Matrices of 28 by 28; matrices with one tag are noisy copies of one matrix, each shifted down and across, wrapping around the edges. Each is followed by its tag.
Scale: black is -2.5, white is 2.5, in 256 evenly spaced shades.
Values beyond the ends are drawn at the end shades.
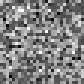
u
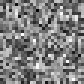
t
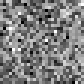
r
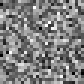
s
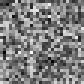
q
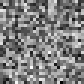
q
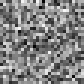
u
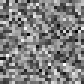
s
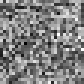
u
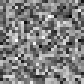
s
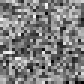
u
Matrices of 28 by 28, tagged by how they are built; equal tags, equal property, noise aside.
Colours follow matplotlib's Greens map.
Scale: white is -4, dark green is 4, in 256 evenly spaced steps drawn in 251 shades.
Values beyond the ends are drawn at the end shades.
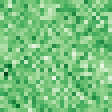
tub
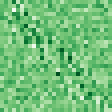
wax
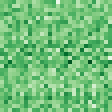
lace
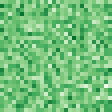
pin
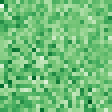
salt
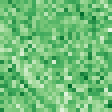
tub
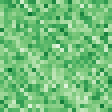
tub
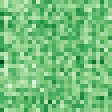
pin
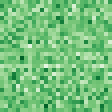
lace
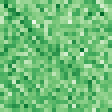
tub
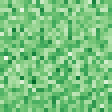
lace
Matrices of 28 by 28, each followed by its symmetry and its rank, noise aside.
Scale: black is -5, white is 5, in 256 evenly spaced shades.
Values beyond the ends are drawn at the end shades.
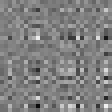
symmetric, rank one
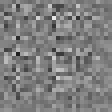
antisymmetric, rank two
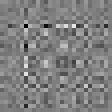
symmetric, rank two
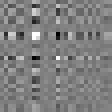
symmetric, rank one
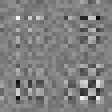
symmetric, rank one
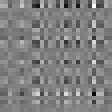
no symmetry, rank one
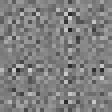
antisymmetric, rank two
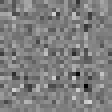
no symmetry, rank three
